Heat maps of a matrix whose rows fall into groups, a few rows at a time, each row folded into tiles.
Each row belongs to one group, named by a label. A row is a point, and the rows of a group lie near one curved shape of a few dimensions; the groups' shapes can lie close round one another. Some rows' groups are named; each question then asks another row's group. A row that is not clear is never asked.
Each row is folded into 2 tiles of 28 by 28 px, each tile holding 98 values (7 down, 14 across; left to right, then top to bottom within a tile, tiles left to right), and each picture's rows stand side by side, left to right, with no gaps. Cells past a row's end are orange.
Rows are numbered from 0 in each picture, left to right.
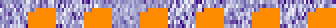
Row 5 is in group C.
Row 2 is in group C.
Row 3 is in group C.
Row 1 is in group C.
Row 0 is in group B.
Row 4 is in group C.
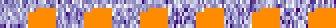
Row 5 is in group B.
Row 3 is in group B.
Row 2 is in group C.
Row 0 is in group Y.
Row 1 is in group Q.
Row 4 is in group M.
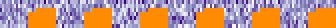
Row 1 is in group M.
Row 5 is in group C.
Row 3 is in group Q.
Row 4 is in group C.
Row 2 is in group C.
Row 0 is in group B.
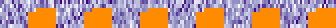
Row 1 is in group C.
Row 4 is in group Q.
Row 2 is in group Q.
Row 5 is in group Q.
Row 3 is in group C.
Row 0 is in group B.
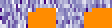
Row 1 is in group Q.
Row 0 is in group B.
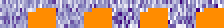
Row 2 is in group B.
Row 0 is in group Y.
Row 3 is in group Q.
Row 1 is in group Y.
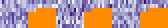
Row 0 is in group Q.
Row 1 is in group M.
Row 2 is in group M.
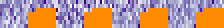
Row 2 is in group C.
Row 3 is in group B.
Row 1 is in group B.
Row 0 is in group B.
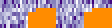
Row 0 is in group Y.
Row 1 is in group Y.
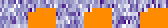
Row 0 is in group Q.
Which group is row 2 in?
Q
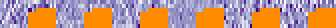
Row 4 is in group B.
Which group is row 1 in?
C
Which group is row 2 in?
B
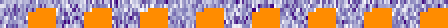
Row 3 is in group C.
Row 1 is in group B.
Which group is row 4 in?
Q
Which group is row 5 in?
B
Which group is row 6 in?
C
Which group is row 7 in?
C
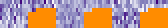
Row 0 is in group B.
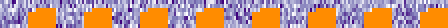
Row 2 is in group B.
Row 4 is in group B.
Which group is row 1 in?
Y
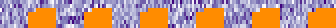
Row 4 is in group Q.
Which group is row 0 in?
B
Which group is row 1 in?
Q
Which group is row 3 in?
C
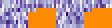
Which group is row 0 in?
C
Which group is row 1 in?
Q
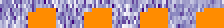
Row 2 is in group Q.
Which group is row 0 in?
B
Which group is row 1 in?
Y
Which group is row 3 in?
Y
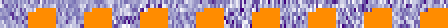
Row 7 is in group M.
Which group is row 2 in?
Q
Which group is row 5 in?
Y
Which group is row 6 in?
M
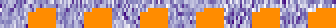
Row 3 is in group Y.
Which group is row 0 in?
C
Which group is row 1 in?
C
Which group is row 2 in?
B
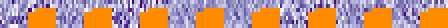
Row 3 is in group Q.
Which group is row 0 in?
Q
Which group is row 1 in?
Y
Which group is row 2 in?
B
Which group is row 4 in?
B
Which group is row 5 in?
C
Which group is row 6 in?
Q
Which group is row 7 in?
B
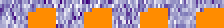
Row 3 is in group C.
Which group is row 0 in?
B
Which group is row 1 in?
C
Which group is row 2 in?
M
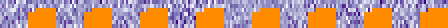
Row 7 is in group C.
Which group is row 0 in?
M
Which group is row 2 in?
M
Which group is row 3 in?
B
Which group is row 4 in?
Y
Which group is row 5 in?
C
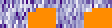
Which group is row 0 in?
C
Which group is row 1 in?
Y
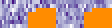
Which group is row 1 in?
B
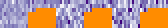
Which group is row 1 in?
C
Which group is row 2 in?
B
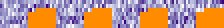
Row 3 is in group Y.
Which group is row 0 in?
Q
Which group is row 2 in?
M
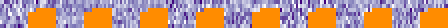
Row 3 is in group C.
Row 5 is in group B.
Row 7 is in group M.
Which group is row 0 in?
Y
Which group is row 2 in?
C
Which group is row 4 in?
Y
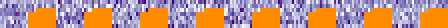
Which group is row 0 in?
M
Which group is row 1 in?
Q
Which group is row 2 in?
C
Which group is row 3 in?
Y
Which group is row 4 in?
B
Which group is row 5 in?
C
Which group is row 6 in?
Q
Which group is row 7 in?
Y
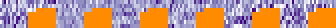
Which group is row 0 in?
Y
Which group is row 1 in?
Y
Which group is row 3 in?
C
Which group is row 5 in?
M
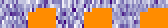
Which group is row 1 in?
B
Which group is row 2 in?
Y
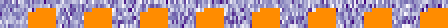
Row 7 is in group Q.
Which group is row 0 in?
C
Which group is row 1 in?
M
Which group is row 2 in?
C
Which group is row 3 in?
Y
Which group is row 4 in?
B
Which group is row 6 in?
Y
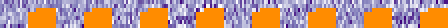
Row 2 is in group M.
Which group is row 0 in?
Y
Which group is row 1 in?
B
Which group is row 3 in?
Q
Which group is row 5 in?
M
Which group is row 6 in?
Q
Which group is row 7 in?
Y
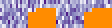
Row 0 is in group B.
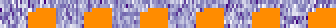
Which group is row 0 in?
B
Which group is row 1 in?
B
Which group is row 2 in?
Y
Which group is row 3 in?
C
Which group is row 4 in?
C
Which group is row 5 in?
Q
